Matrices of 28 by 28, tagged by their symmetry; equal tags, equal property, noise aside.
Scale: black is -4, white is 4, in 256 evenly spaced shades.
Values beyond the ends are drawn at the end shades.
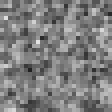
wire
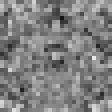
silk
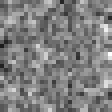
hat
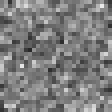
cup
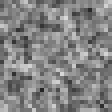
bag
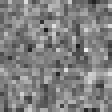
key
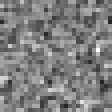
wire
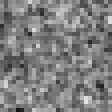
wire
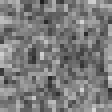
hat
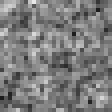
bag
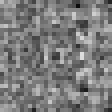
hat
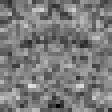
silk
